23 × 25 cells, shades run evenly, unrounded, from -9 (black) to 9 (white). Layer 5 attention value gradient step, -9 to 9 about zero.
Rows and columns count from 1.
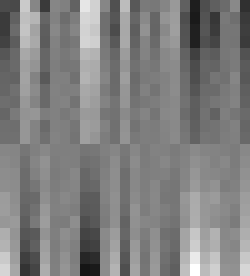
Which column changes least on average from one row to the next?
6
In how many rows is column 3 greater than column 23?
12
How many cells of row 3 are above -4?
21
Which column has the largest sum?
9
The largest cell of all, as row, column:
23, 20
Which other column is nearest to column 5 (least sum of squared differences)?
2
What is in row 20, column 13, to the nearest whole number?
-2
